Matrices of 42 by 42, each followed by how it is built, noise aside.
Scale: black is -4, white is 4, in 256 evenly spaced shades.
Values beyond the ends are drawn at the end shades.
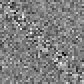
banded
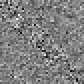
banded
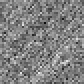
Hankel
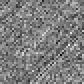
Hankel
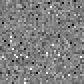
sparse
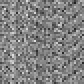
repeating rows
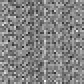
repeating rows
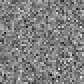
repeating rows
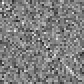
diagonal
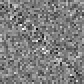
banded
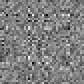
low rank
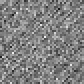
Hankel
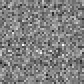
repeating columns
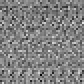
repeating columns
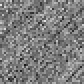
Hankel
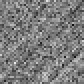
Hankel
